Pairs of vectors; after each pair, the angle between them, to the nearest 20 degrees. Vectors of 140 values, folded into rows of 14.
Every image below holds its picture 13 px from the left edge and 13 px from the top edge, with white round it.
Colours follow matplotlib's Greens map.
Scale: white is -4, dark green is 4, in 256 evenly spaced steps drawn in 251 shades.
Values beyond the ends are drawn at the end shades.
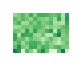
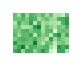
60 degrees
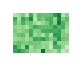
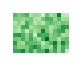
80 degrees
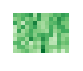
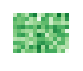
100 degrees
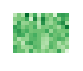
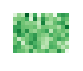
20 degrees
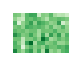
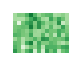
40 degrees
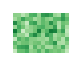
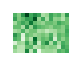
100 degrees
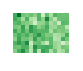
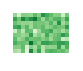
120 degrees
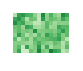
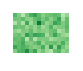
120 degrees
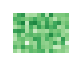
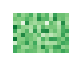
120 degrees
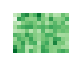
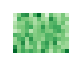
40 degrees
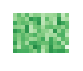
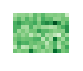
100 degrees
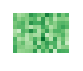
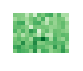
60 degrees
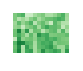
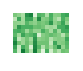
120 degrees
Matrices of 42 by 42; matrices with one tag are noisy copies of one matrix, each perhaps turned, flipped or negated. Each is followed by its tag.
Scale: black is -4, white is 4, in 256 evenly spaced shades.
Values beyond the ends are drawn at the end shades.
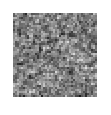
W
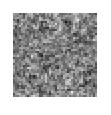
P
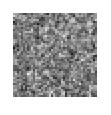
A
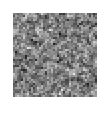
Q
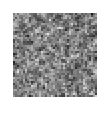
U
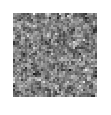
Q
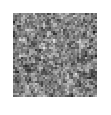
P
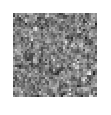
A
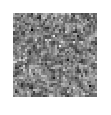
U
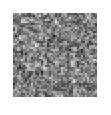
A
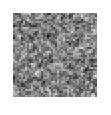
Q
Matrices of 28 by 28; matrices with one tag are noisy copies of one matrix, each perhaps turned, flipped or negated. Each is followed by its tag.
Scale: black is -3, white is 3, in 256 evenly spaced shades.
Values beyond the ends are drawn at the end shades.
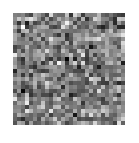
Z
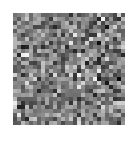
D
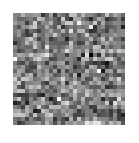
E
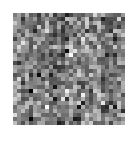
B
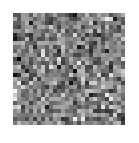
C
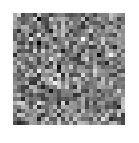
D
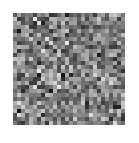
D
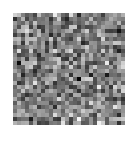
C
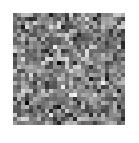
Z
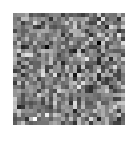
D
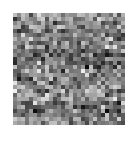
B
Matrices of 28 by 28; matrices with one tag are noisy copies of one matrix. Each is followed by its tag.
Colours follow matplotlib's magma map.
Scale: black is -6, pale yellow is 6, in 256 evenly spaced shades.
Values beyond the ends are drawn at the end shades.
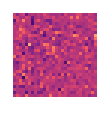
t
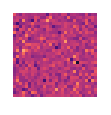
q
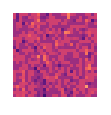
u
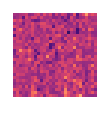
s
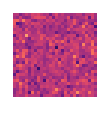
q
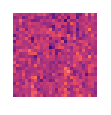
s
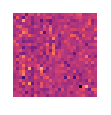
t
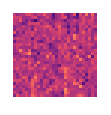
s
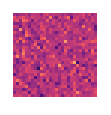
q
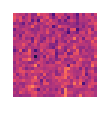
s
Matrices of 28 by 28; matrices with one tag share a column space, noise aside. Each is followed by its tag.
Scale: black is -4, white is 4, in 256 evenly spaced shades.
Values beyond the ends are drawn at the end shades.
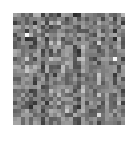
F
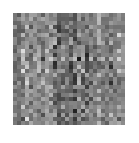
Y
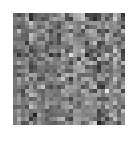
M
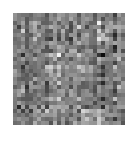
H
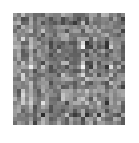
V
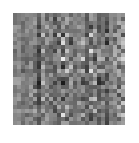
Y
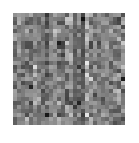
V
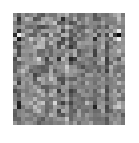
F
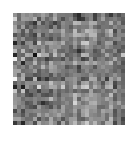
M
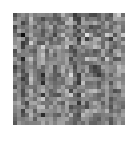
F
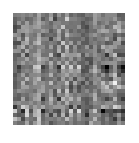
H
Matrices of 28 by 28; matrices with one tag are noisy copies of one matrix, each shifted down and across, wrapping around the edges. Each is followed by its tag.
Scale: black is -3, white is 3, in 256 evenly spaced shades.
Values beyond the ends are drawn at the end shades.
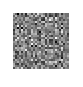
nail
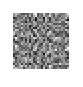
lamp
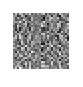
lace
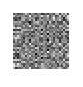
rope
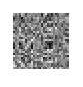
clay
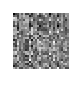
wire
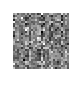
wire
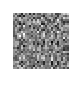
lamp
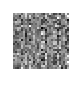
wire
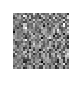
lace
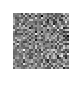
rope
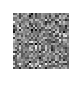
nail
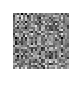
nail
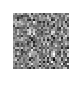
lamp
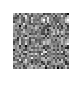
lamp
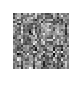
wire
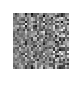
clay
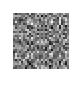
lamp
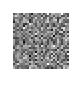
rope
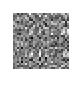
lamp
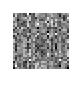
wire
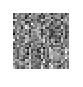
wire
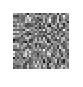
lamp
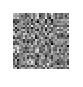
lamp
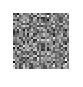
nail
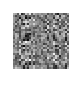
clay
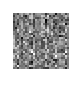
wire
